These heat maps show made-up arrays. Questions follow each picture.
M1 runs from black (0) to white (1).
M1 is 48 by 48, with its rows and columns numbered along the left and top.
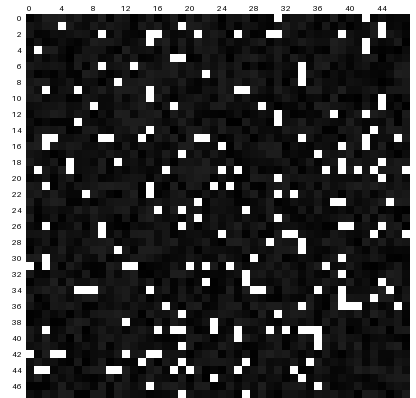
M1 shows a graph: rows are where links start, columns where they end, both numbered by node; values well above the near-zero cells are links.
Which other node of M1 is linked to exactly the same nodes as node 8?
node 29
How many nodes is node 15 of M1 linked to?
10
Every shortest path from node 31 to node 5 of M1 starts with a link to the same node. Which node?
node 37
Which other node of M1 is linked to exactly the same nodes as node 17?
node 41
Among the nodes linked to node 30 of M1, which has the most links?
node 39
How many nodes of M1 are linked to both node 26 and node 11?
1
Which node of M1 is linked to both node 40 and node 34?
node 36
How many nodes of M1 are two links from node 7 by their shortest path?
10
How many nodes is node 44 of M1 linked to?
8
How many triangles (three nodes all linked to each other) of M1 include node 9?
2
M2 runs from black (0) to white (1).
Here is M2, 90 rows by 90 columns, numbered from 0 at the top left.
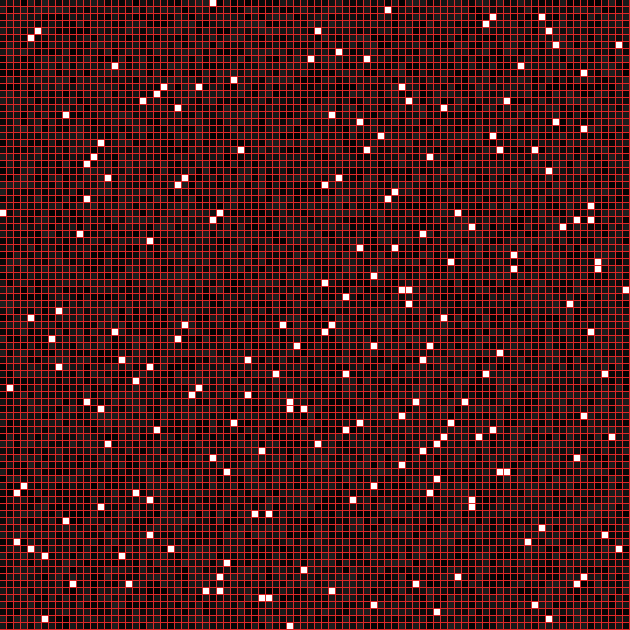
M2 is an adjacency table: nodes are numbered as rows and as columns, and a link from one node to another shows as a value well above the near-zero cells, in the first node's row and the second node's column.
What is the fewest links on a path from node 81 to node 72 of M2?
4
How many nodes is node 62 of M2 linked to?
3
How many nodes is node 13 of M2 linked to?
1
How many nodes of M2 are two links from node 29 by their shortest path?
2
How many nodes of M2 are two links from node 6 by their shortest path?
2
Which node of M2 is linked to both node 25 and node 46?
node 26
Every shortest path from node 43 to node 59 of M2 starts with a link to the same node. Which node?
node 58
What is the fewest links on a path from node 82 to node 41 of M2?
4
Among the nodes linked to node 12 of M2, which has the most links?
node 57
